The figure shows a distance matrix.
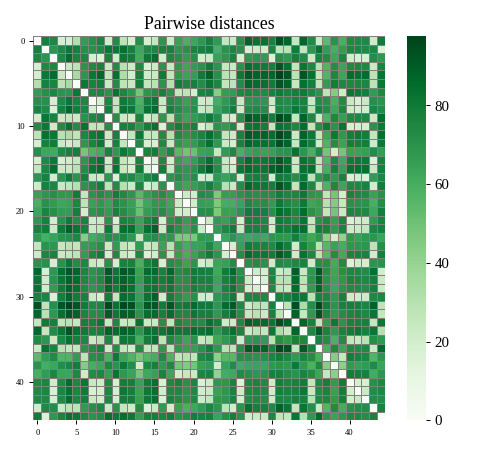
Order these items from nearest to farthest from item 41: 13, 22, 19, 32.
22, 13, 19, 32
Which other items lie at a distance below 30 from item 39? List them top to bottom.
6, 18, 19, 20, 37
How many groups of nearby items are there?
5
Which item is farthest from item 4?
31
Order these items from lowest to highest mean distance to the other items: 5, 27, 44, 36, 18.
36, 5, 18, 44, 27
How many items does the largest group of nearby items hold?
15
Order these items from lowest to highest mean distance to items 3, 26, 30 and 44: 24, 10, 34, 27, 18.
10, 24, 27, 34, 18
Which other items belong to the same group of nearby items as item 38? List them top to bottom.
13, 23
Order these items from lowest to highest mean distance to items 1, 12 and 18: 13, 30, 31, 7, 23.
23, 13, 31, 7, 30
